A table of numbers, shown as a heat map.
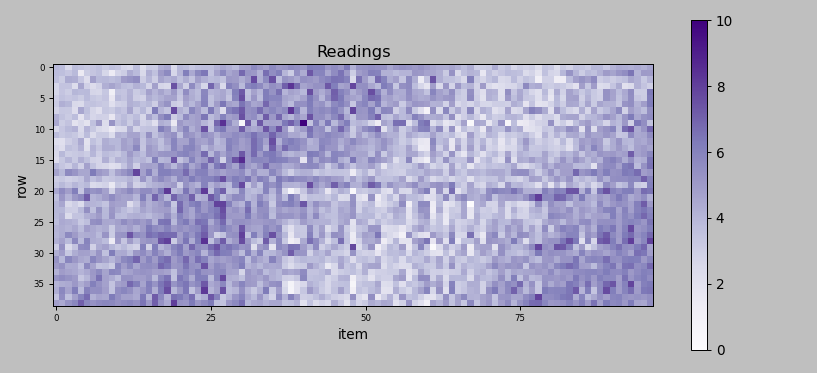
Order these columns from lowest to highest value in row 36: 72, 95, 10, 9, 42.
9, 42, 72, 10, 95
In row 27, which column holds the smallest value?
56
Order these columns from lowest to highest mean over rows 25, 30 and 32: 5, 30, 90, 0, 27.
0, 5, 30, 90, 27
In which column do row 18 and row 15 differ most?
27
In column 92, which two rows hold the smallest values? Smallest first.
3, 7
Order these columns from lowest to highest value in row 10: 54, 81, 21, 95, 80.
80, 54, 81, 95, 21
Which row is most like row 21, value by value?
37
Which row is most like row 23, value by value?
24
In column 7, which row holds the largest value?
34
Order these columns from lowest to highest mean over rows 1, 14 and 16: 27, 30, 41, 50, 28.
50, 28, 27, 41, 30
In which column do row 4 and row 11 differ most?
51
